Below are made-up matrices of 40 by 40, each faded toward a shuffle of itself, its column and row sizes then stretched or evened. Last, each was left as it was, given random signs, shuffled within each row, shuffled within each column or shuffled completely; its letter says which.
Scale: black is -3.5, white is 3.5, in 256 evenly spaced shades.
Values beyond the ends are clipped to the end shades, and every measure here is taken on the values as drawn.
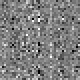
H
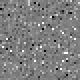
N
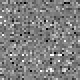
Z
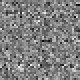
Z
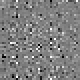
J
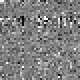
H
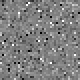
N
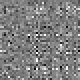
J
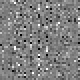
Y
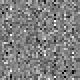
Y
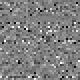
Z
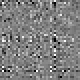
J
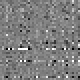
H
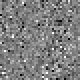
Y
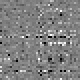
J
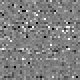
Z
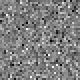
N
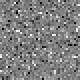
N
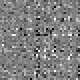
H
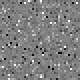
N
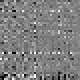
J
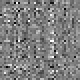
J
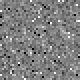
N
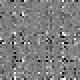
H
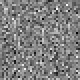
Y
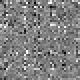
H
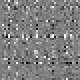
J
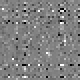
J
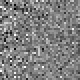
Y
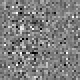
H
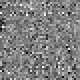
H
